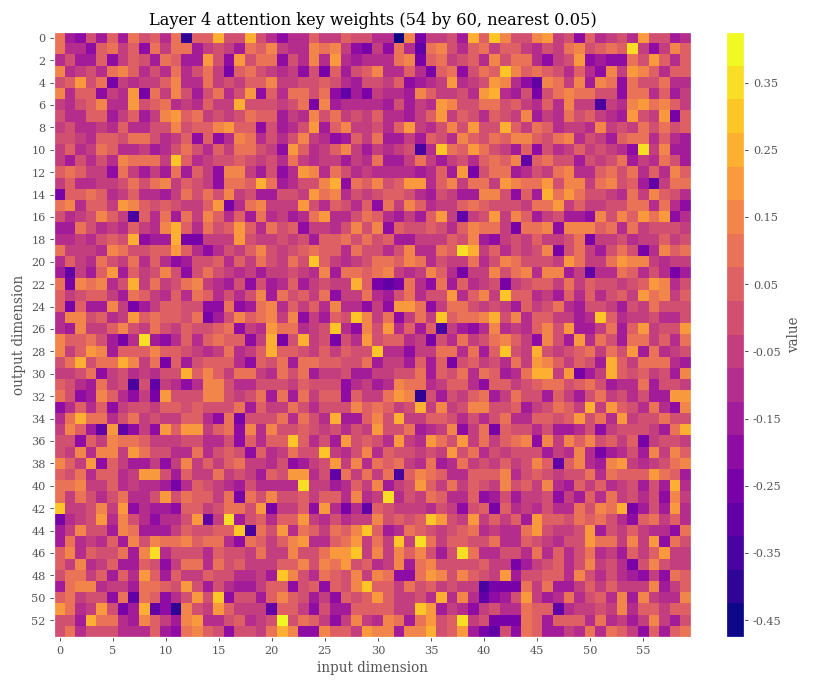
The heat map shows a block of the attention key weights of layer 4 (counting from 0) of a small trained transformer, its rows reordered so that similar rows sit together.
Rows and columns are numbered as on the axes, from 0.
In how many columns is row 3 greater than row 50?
27
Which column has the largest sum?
46
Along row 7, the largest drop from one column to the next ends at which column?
58
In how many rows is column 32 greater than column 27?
26
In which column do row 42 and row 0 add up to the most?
0
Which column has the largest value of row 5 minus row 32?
34
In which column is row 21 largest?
5
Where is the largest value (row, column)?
52, 21
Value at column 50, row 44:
0.2
